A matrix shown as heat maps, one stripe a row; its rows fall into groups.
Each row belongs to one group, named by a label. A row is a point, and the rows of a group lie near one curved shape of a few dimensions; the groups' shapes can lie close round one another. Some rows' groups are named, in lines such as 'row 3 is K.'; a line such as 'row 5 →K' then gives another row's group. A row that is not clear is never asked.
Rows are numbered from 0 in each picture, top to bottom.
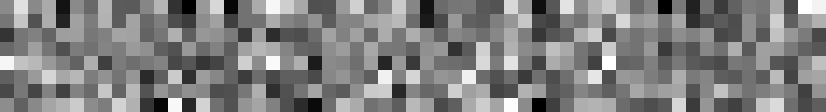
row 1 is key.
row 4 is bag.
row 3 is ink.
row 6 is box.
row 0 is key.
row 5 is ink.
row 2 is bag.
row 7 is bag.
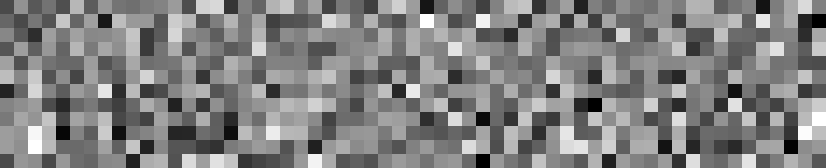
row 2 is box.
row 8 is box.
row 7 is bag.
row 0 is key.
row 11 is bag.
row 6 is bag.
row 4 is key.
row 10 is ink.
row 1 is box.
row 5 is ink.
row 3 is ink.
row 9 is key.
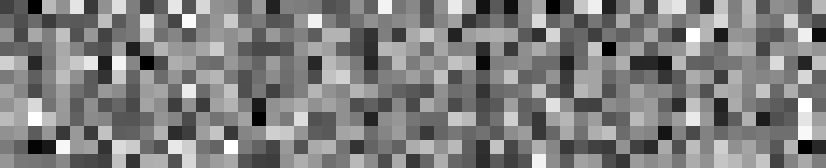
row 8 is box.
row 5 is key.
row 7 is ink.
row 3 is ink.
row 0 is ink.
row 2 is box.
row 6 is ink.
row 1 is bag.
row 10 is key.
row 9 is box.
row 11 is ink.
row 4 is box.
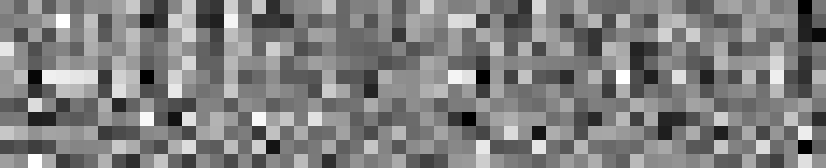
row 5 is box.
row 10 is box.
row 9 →box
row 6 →box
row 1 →box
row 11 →box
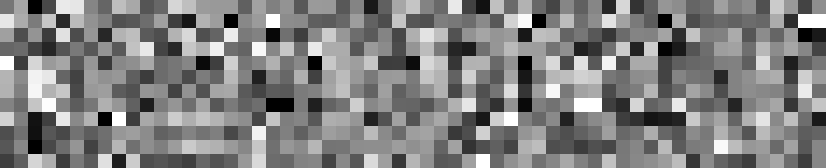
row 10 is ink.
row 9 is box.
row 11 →bag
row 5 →ink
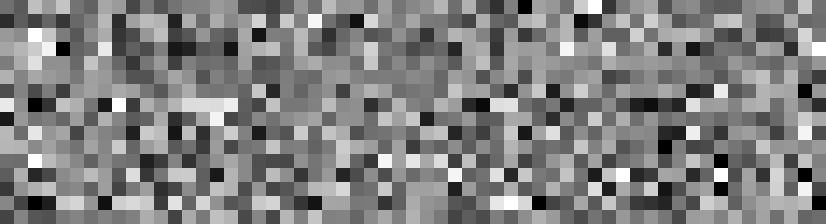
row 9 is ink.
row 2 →box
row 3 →key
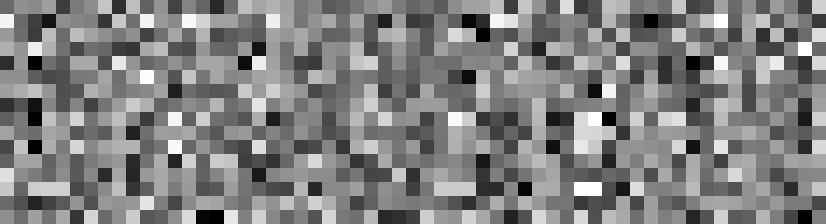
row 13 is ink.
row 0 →key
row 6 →bag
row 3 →box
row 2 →box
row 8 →ink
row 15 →key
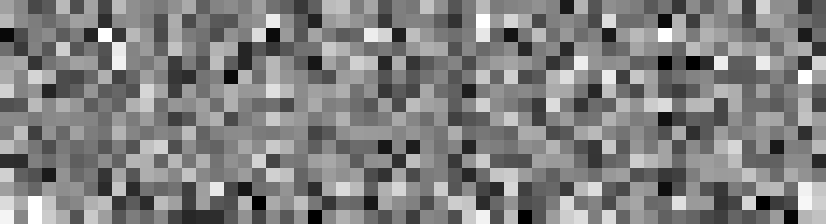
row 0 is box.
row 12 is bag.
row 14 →box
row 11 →box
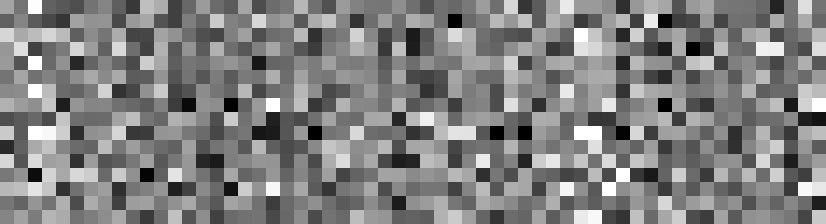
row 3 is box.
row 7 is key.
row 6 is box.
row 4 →box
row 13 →key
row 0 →box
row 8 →box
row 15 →ink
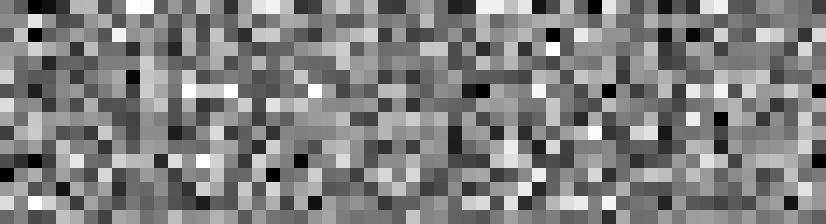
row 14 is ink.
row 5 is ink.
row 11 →bag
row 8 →ink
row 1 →bag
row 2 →box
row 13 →key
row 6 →bag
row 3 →ink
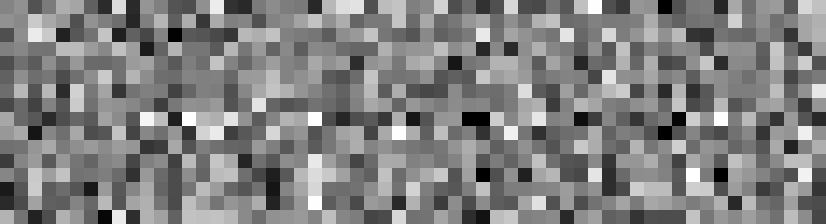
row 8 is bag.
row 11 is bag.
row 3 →box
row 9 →key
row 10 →ink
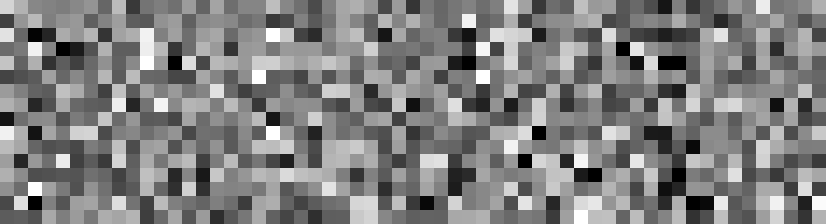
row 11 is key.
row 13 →ink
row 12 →bag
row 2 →bag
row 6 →key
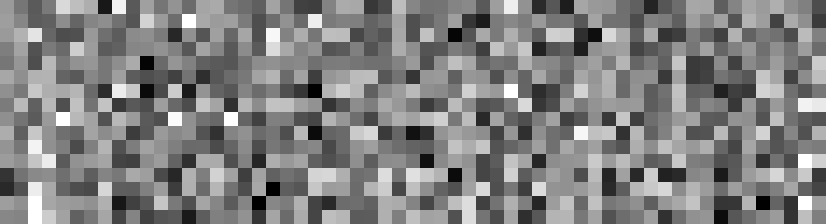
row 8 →box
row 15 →ink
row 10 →box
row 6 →bag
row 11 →box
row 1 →bag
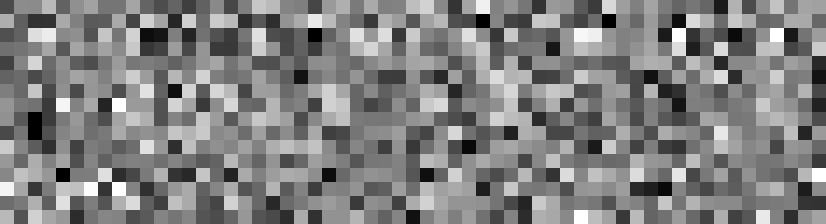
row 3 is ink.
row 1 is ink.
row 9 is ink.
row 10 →bag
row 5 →bag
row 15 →ink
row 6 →ink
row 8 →bag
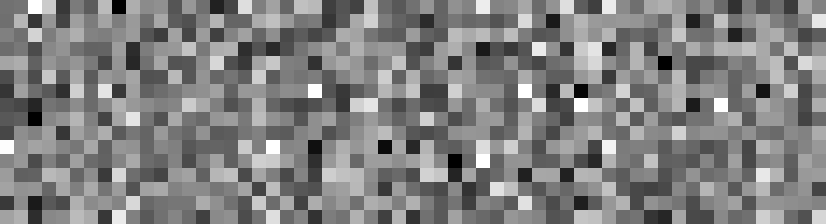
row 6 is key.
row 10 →bag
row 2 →bag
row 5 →ink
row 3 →ink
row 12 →key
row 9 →box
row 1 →box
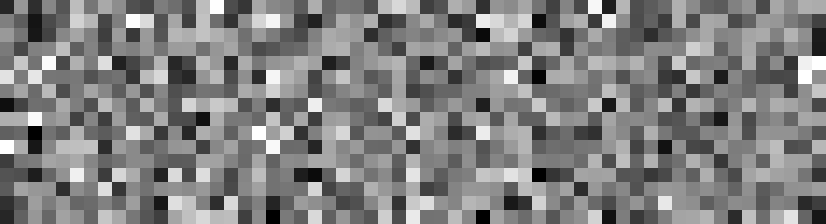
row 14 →box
